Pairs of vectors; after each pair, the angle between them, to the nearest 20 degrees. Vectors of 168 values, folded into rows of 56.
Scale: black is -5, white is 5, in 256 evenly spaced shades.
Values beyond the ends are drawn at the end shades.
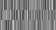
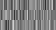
20 degrees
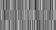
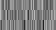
60 degrees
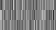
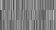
160 degrees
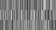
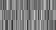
40 degrees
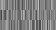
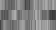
100 degrees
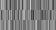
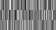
100 degrees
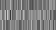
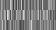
40 degrees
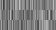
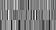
100 degrees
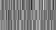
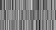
140 degrees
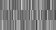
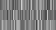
20 degrees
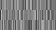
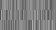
40 degrees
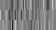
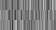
40 degrees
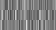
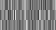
40 degrees
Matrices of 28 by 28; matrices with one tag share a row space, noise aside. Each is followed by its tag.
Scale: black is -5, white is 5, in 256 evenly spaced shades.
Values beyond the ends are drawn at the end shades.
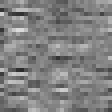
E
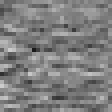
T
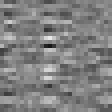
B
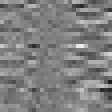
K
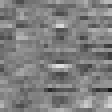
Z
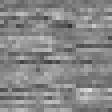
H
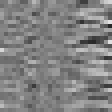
K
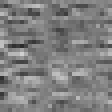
E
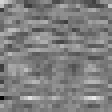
T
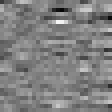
Z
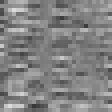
E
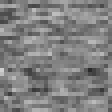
T
